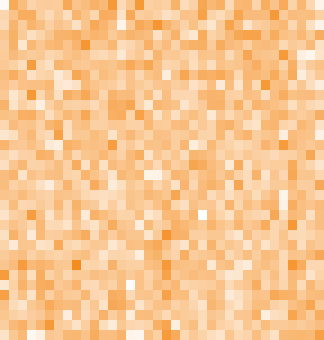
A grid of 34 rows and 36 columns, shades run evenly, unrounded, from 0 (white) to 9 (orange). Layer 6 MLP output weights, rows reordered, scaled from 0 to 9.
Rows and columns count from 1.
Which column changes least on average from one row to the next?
34
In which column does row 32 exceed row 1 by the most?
36
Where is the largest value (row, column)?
27, 9
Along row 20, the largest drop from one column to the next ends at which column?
32
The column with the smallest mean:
26
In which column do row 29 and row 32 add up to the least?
15
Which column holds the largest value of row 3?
18
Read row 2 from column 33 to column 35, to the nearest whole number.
5 5 5
